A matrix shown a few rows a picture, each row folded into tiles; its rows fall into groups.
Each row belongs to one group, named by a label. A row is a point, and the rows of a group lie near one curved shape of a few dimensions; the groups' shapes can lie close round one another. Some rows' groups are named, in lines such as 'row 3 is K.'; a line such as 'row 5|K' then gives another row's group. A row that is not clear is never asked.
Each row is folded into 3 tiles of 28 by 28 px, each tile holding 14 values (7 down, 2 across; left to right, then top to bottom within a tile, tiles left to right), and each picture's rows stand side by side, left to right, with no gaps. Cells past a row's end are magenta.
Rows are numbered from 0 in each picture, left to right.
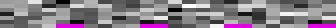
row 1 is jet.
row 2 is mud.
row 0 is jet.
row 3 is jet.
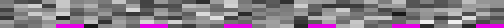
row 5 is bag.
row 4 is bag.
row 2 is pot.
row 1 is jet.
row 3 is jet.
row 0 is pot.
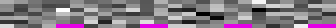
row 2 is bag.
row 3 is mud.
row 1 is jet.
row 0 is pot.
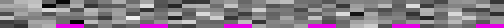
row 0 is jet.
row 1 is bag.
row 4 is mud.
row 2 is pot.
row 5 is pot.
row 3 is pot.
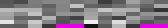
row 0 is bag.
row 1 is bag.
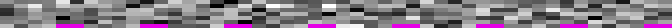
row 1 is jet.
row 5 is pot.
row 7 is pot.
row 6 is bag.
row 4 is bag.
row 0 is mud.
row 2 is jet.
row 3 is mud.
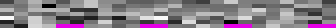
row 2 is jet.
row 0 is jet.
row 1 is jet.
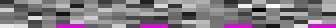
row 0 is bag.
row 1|bag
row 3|mud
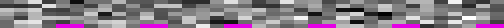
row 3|bag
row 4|bag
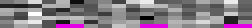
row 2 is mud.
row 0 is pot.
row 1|mud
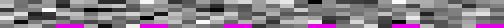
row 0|bag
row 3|jet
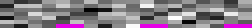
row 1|mud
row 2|bag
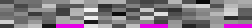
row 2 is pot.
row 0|jet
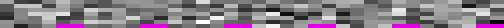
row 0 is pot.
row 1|bag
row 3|bag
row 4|pot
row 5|jet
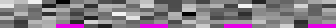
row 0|jet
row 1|pot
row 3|jet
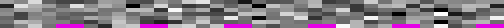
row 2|pot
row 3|pot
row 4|bag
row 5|bag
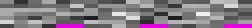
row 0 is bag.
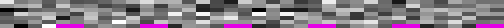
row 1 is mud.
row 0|mud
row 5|bag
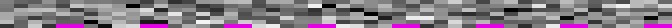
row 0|bag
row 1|jet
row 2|mud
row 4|bag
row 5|jet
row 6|mud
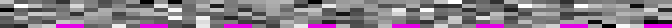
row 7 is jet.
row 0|mud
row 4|pot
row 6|mud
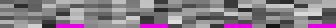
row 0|jet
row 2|bag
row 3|pot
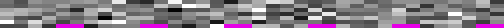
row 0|bag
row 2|mud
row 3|pot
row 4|pot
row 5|pot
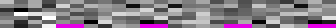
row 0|mud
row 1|jet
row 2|pot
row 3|jet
